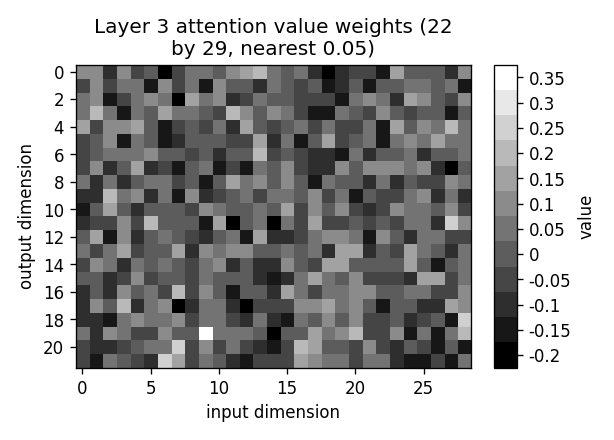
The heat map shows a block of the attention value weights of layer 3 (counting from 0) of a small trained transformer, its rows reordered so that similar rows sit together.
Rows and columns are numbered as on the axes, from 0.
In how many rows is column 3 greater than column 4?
9
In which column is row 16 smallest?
11
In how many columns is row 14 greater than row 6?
12
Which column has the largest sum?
28
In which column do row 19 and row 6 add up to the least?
14
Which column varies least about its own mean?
8
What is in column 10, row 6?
-0.1
